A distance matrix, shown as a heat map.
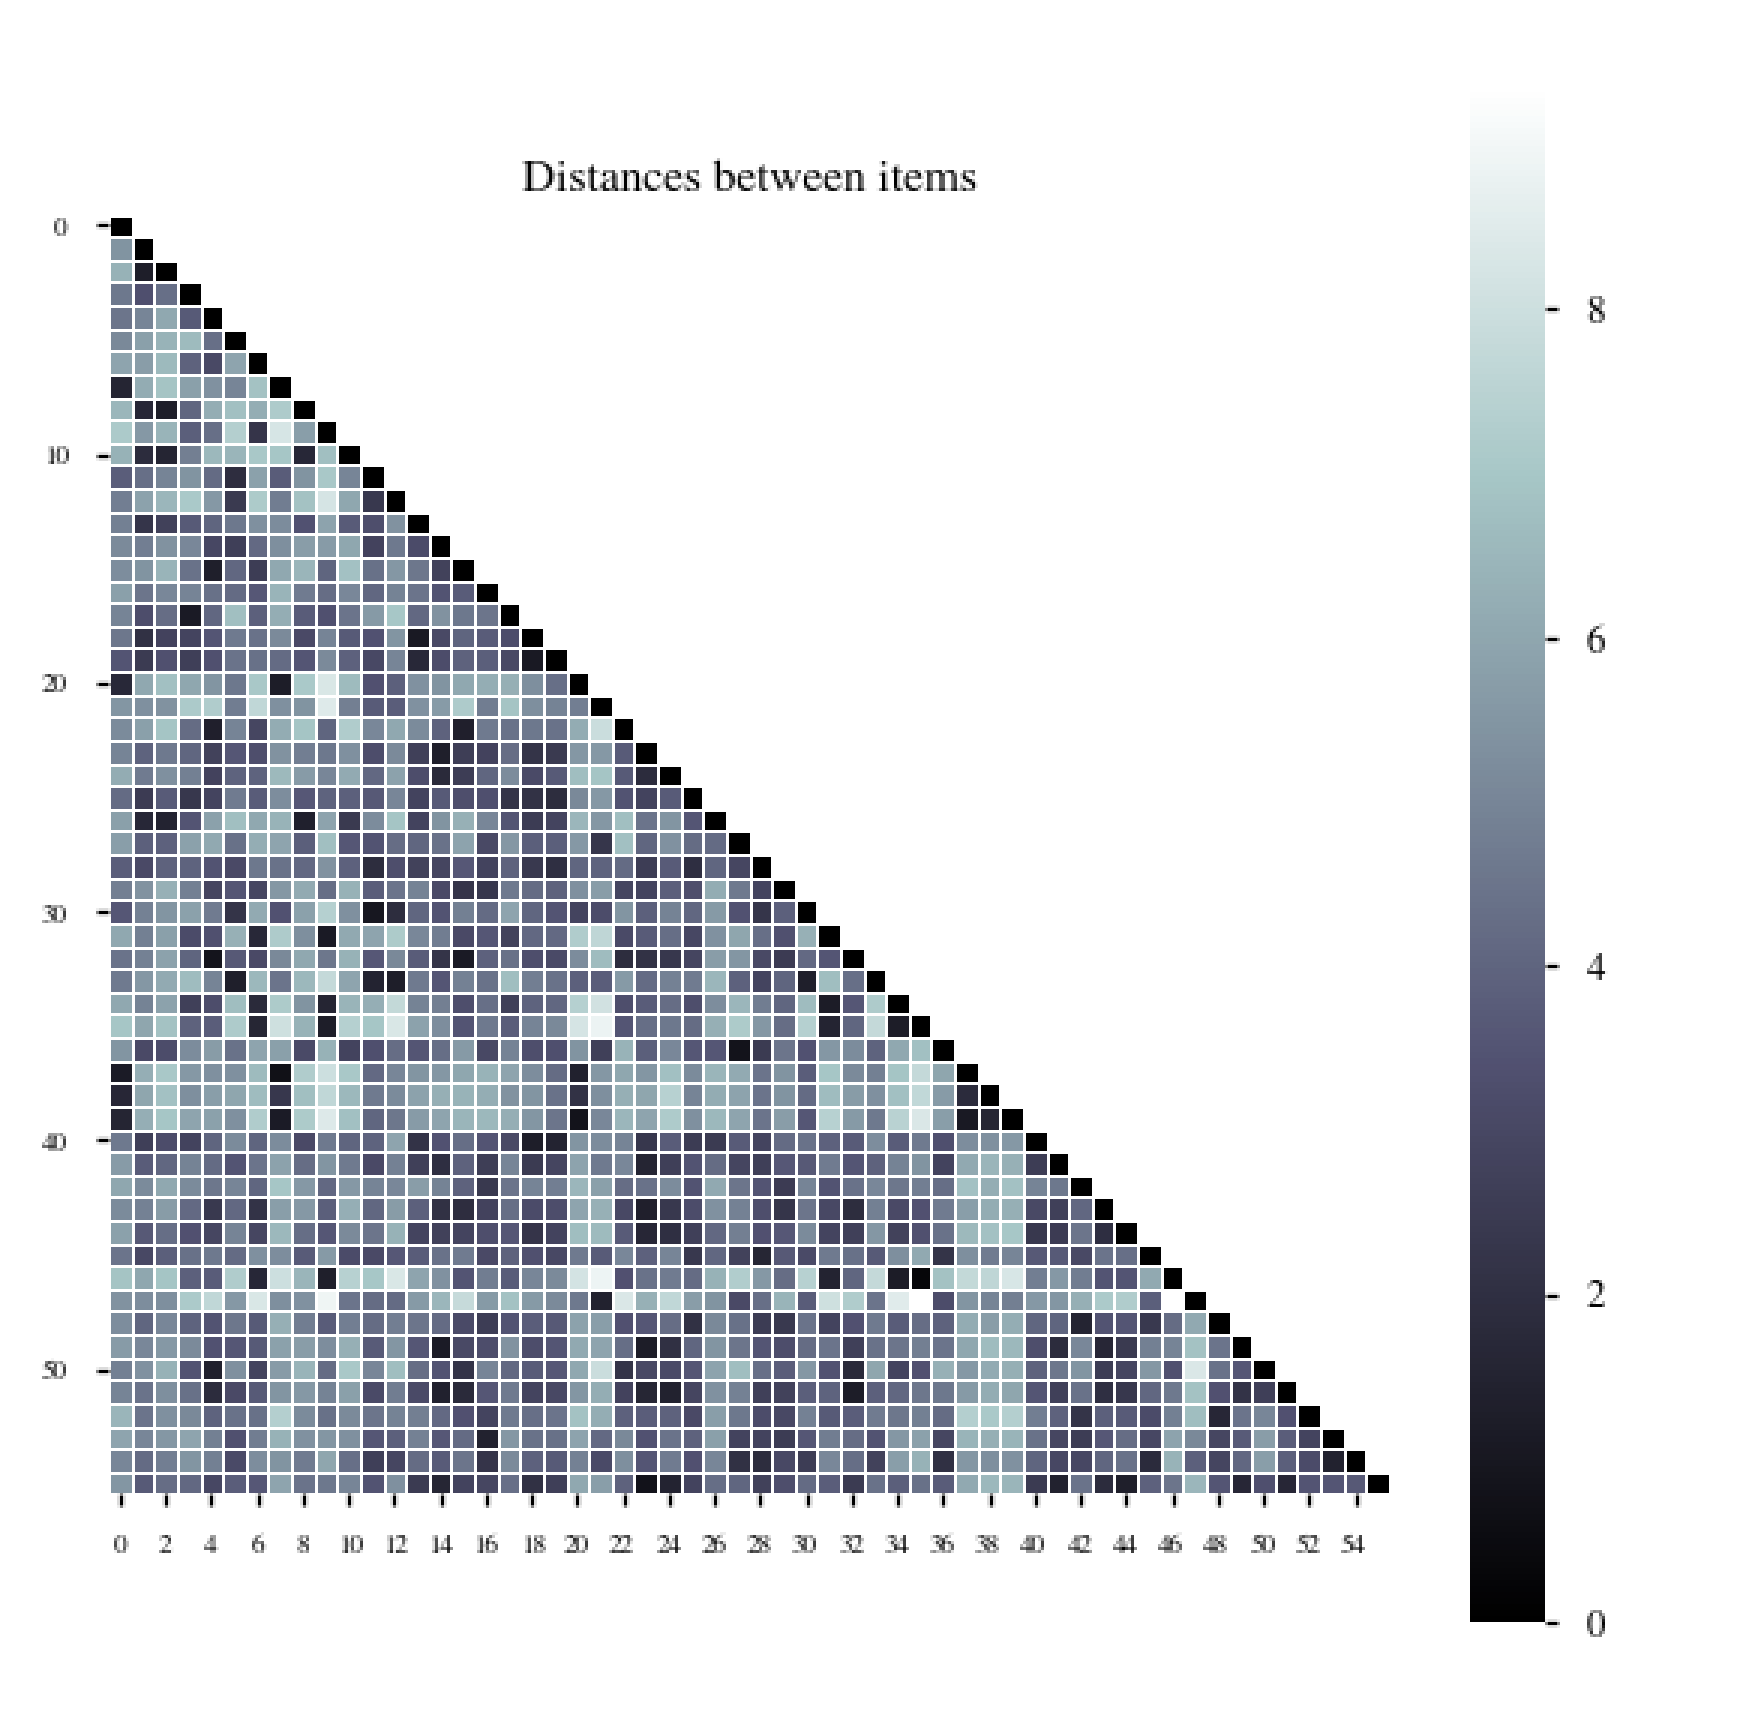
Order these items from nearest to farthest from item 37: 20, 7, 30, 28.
7, 20, 30, 28
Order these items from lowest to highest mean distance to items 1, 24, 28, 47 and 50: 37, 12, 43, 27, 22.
43, 27, 22, 12, 37
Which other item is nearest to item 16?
53
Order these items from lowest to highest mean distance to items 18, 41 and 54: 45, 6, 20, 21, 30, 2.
45, 30, 2, 21, 6, 20
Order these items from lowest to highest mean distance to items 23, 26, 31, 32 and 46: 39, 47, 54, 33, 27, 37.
54, 27, 33, 37, 39, 47
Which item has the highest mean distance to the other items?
47
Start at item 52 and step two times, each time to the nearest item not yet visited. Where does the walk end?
42
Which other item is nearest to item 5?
33
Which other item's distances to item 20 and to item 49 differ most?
39
